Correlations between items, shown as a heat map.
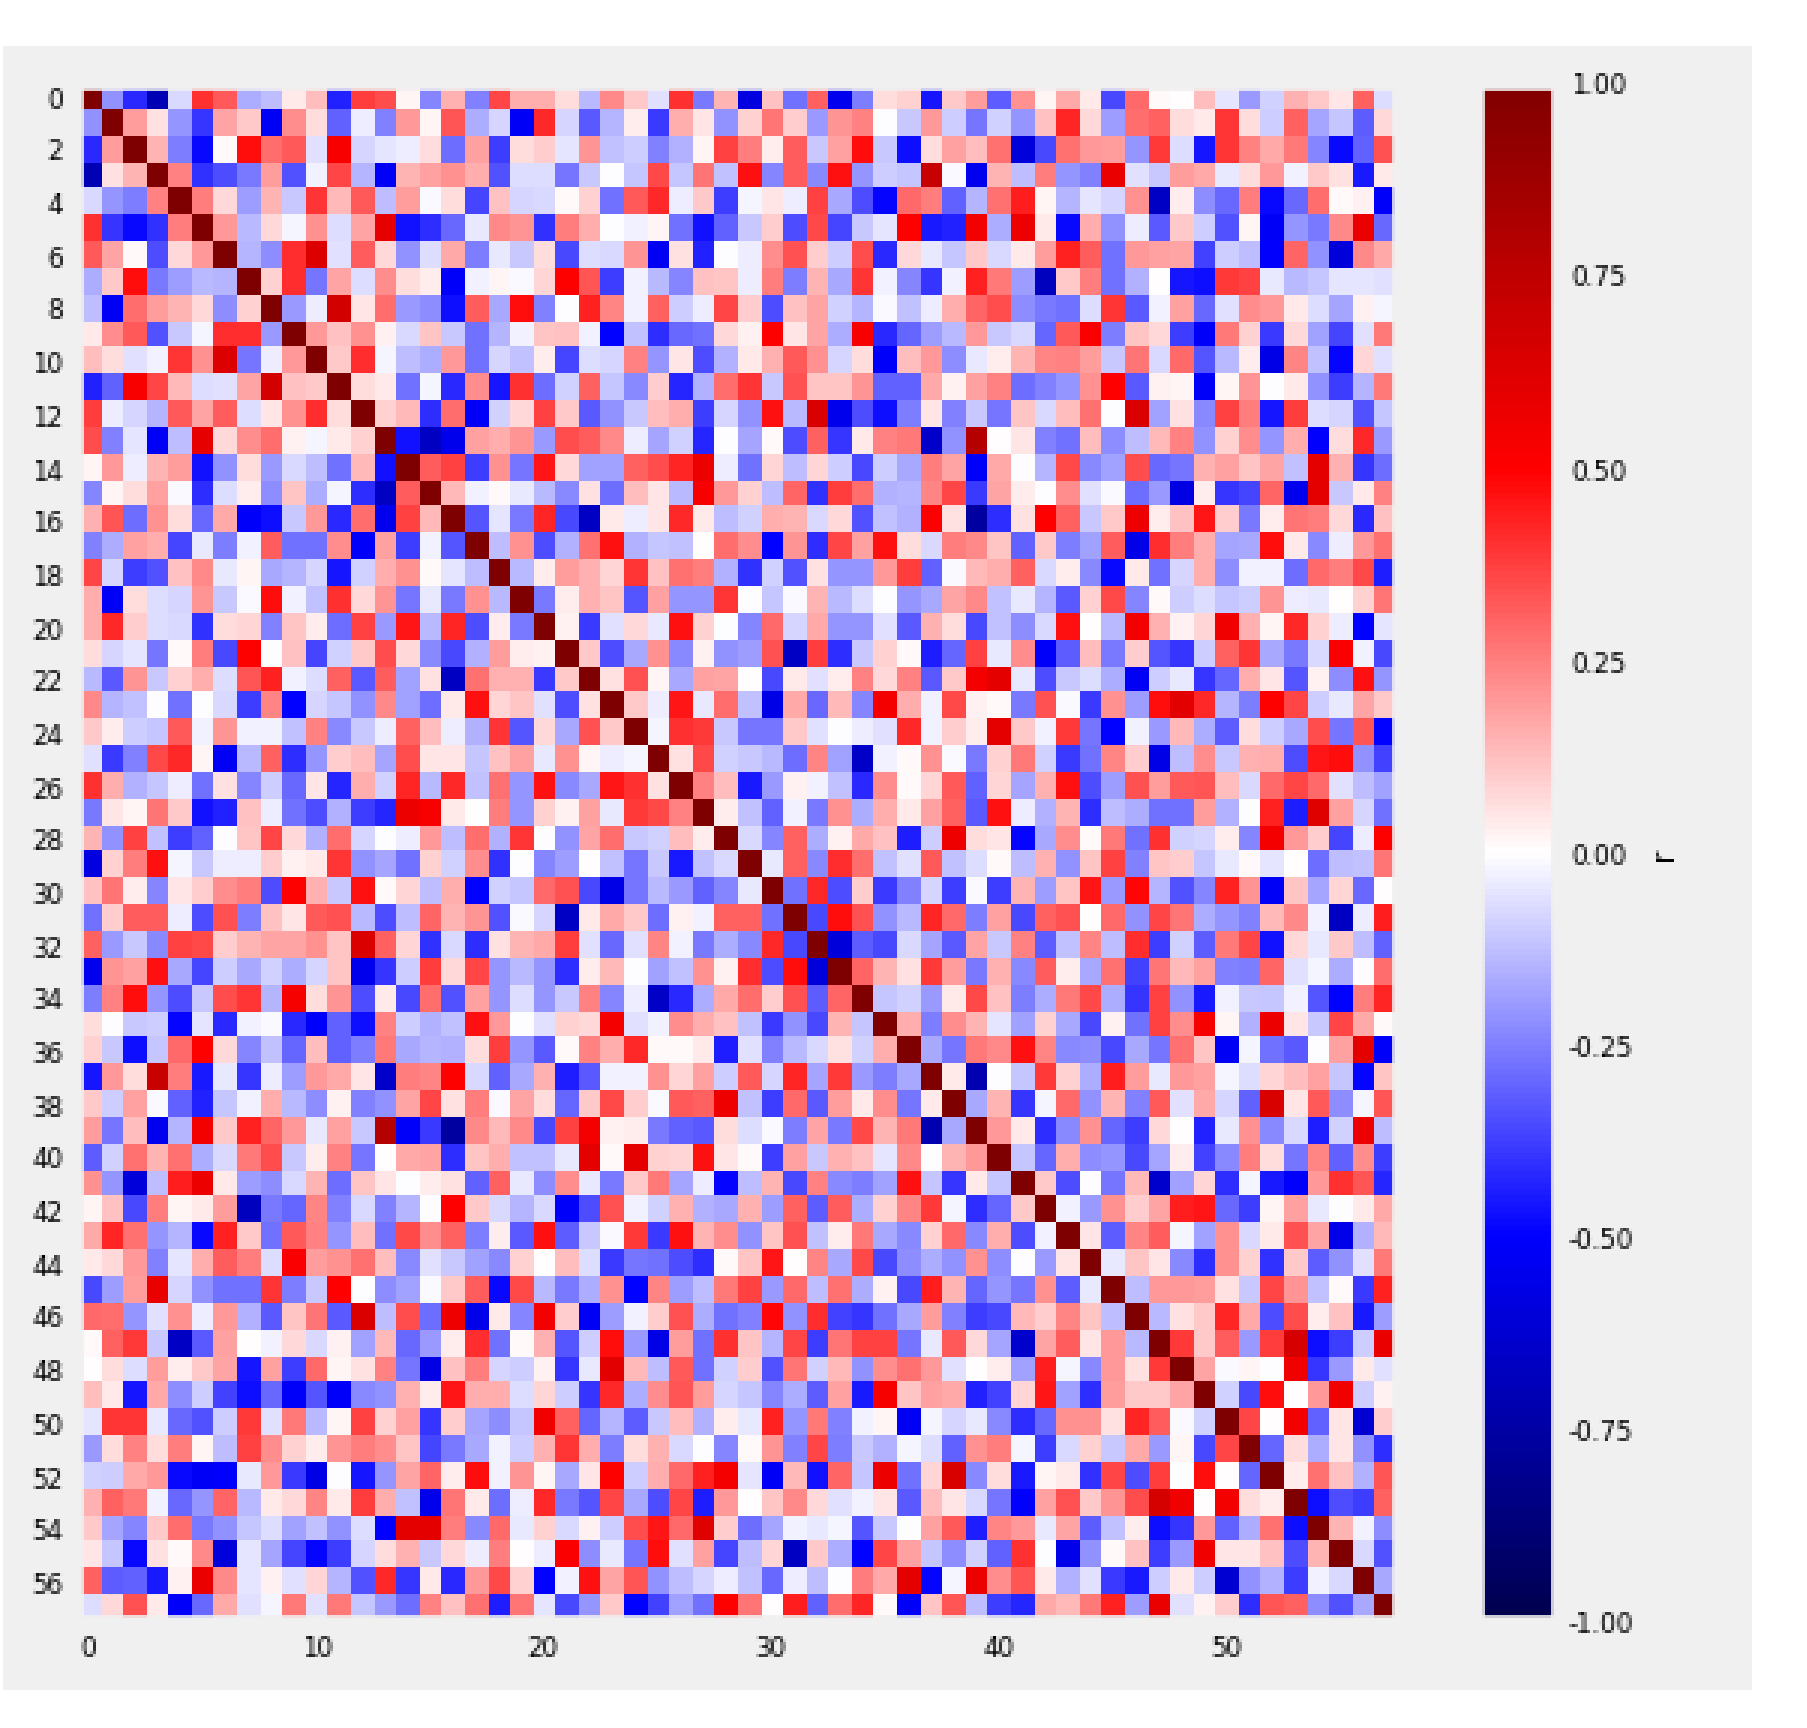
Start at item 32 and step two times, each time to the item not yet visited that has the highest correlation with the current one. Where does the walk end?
46
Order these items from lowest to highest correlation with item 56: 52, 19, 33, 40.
52, 33, 19, 40
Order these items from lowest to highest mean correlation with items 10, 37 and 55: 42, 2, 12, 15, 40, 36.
2, 40, 15, 36, 12, 42
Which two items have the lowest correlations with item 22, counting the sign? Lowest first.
16, 46
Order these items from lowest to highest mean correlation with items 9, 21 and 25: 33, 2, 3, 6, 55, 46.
33, 6, 3, 2, 46, 55
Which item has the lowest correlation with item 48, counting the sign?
15
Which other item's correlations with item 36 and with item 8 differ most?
11
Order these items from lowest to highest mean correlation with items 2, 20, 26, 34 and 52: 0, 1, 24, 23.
0, 24, 23, 1
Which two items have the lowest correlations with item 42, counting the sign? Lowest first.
7, 21
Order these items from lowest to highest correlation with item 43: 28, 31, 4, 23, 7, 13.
13, 4, 23, 7, 28, 31
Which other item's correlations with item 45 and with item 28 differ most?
3
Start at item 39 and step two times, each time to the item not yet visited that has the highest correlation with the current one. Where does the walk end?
5
